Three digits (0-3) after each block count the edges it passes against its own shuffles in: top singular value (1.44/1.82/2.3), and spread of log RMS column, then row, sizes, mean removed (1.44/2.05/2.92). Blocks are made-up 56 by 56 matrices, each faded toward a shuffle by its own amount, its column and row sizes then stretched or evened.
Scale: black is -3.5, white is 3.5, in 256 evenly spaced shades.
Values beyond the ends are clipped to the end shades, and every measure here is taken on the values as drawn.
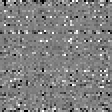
0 1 3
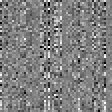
3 3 0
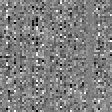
0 3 0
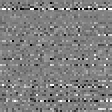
3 0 3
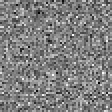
1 0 0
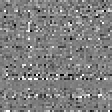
1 1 3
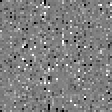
0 2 0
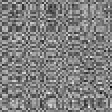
3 1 0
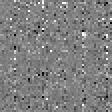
0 2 1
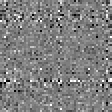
2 2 2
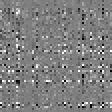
2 3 3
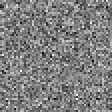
1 0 0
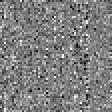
0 2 0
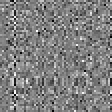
3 2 0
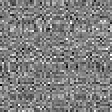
3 1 1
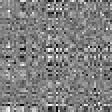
3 2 2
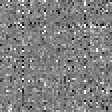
0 2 2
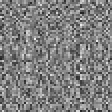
3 2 0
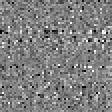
1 0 2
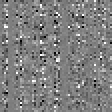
1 3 1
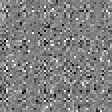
3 1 1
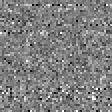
0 0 2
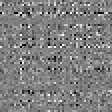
2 2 3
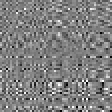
3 1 3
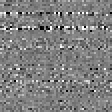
2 0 3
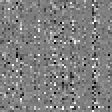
0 3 2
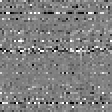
2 0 3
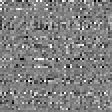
2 0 3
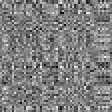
3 1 2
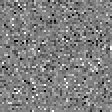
1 0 0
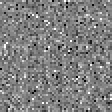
1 0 0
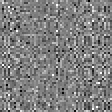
3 2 0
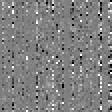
2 3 0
